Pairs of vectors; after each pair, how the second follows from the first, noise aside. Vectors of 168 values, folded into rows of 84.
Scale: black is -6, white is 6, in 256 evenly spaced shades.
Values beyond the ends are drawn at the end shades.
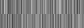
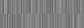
shrunk.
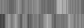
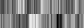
wrapped around, scaled up.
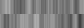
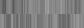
reversed, shrunk.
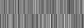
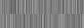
wrapped around, shrunk.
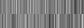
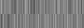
reversed, shrunk.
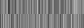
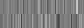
wrapped around, negated, partly zeroed.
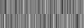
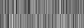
shuffled.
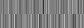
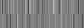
wrapped around, negated, partly zeroed.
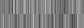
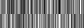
reversed, scaled up.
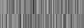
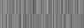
shrunk.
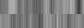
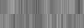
shrunk.
